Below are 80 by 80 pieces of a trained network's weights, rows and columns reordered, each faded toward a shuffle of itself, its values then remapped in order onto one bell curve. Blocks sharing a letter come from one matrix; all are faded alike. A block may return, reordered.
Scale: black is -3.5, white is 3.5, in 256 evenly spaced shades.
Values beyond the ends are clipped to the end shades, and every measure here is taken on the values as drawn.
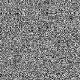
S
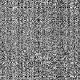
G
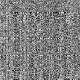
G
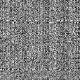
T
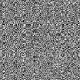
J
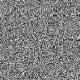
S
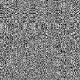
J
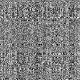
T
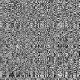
J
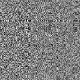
J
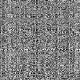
T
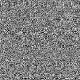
S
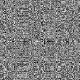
J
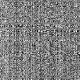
T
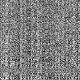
G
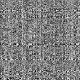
G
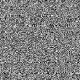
S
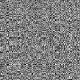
J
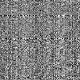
G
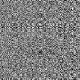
J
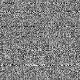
S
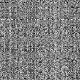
T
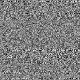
S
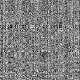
T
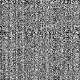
T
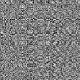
J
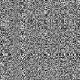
J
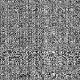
T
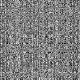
T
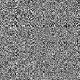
J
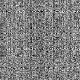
T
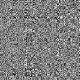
J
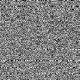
S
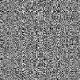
J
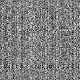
G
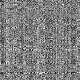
G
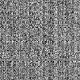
T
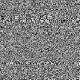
S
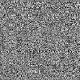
S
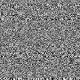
S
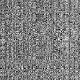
T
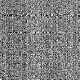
G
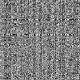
G
